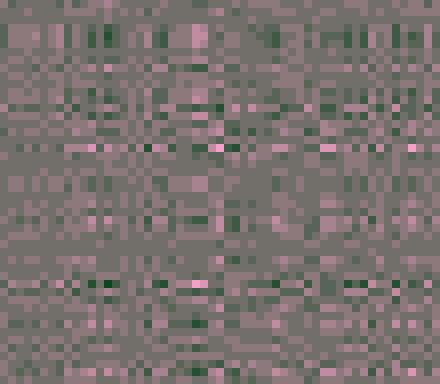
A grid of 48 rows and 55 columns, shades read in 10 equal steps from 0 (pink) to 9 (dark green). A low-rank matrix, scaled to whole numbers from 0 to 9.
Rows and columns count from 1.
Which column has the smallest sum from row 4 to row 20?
25
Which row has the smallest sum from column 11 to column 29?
19
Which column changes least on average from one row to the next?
31
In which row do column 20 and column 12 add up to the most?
36
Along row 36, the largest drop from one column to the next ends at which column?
47
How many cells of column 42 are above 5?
9
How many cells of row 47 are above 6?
5
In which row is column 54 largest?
14
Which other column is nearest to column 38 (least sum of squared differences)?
23
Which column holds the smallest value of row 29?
28
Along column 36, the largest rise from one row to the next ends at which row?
20
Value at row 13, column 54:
3
